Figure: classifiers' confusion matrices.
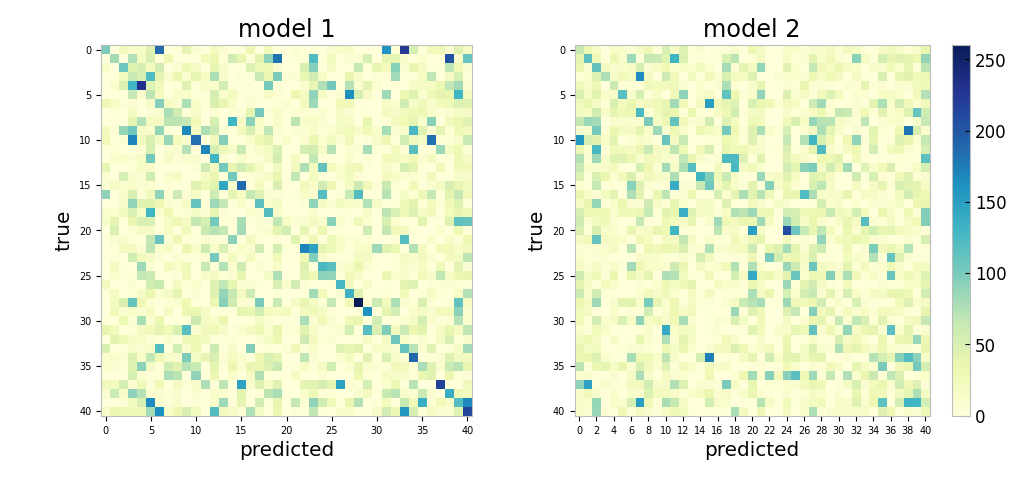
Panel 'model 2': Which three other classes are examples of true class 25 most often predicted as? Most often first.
20, 36, 29
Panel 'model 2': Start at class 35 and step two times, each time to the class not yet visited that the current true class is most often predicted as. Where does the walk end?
7
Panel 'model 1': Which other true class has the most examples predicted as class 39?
5
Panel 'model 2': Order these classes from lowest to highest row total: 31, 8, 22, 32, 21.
32, 21, 31, 22, 8
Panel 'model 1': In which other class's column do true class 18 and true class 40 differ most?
6
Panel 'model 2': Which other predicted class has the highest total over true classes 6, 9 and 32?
38
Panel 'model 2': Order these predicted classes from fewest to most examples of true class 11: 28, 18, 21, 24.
21, 18, 24, 28
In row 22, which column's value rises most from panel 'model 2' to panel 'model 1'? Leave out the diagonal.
23
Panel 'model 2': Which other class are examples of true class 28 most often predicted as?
8
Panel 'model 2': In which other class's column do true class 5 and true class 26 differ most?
17
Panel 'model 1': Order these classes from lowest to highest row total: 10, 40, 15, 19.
15, 19, 10, 40
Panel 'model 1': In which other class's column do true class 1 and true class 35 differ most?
38
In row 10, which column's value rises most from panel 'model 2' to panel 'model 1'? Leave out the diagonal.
36
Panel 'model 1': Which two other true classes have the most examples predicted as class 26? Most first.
37, 33
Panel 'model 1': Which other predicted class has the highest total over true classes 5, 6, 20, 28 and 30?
39
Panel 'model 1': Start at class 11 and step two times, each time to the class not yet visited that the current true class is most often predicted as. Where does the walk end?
9
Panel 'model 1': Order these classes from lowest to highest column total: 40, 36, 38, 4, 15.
36, 15, 38, 4, 40
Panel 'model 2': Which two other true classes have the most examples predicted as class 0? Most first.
10, 37
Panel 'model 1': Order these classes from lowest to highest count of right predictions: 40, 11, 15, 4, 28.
11, 15, 40, 4, 28
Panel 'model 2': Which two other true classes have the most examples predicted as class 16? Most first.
19, 20
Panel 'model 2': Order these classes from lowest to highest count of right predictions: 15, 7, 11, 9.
11, 9, 15, 7
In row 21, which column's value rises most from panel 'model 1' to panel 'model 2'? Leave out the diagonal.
2
